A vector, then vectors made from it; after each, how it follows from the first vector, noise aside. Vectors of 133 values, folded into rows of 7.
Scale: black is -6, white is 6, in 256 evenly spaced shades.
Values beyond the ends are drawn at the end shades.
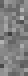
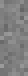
negated, shrunk.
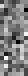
reversed, scaled up.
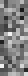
negated, scaled up.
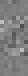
wrapped around, negated, partly zeroed.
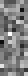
negated, scaled up.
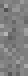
wrapped around, negated, partly zeroed.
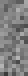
wrapped around.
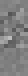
wrapped around, negated, partly zeroed.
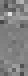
wrapped around, negated, partly zeroed.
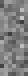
copied.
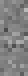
reversed, negated, partly zeroed.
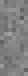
negated, shrunk.
